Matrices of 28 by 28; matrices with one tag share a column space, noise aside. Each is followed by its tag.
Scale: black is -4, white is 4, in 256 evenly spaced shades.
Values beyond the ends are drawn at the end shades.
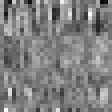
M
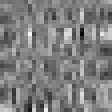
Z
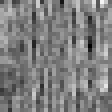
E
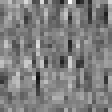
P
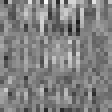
M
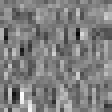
Z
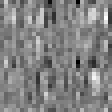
P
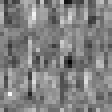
P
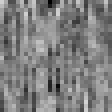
E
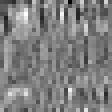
M
